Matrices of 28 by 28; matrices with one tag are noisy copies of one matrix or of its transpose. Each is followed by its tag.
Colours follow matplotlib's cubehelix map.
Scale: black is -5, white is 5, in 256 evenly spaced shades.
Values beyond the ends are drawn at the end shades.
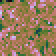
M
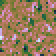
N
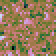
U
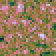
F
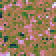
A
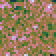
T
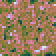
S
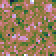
T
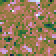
N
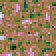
U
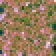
S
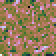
S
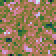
N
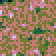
M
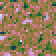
U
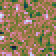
U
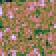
M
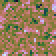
A
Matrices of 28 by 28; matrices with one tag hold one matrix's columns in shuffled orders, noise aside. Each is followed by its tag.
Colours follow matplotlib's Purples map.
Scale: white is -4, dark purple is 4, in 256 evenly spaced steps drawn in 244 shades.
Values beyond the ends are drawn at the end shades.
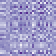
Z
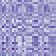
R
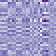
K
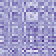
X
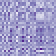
X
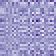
K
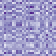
Z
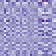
K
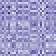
Z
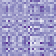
R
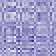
X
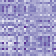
R
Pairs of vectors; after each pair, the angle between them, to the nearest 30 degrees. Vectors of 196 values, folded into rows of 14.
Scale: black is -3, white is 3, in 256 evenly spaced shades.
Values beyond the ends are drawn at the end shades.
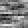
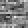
30 degrees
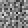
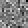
90 degrees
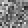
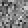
150 degrees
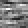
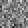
90 degrees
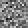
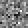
90 degrees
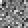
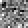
30 degrees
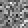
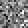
30 degrees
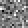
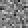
150 degrees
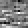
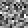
90 degrees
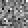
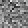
90 degrees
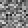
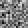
150 degrees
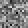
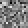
60 degrees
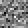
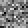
30 degrees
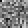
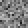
120 degrees
